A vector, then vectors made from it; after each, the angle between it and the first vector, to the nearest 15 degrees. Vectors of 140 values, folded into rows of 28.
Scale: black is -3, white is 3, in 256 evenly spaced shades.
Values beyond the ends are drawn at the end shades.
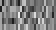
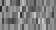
30 degrees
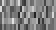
165 degrees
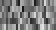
45 degrees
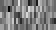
105 degrees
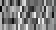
15 degrees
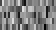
135 degrees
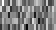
135 degrees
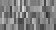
120 degrees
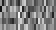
15 degrees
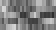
75 degrees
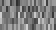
45 degrees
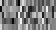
30 degrees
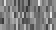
90 degrees
